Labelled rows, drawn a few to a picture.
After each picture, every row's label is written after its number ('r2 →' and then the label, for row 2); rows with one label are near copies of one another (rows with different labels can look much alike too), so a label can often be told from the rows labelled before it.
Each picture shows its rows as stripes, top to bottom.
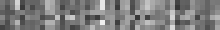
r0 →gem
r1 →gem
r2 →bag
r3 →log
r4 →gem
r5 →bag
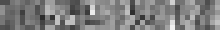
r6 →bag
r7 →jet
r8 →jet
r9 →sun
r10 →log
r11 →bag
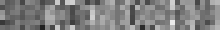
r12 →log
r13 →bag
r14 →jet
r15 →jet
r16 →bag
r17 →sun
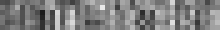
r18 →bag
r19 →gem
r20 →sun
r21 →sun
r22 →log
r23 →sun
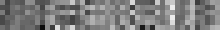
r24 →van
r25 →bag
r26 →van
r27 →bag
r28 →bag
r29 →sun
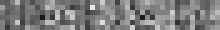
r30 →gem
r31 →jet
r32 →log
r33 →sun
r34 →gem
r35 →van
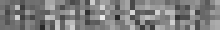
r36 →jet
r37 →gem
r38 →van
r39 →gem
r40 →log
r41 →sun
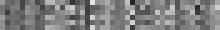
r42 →jet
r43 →log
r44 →van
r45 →jet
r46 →van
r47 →jet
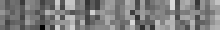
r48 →log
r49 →log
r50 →jet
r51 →log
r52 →van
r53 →sun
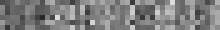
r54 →bag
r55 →van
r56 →van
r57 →sun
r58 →jet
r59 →van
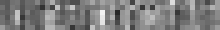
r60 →bag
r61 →sun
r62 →gem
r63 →gem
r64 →gem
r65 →jet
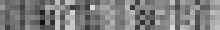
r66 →log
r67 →jet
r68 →sun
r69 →log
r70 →sun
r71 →log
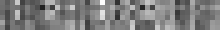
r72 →gem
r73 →sun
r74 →gem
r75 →gem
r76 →van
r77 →van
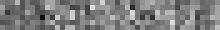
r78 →gem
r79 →jet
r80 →van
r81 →sun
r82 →bag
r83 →log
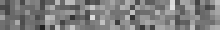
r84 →log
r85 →bag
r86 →van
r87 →jet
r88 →gem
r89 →sun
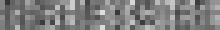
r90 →van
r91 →log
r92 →gem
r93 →log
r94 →sun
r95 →gem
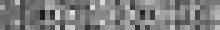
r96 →gem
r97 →jet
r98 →sun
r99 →sun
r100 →gem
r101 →log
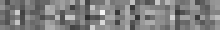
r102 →van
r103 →jet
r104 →gem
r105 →log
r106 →gem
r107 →jet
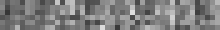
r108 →log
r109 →van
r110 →van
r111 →bag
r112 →log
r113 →gem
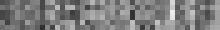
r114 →bag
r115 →log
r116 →bag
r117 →bag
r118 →van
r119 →sun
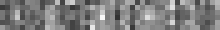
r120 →log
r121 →bag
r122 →gem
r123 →gem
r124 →bag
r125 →jet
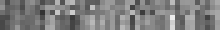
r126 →log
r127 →jet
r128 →sun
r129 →bag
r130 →bag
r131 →bag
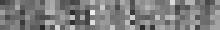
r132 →bag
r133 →gem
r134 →jet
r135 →van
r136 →jet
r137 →sun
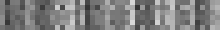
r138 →van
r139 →log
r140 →van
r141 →van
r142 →van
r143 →log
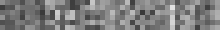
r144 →jet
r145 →bag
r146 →sun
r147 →log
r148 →bag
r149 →log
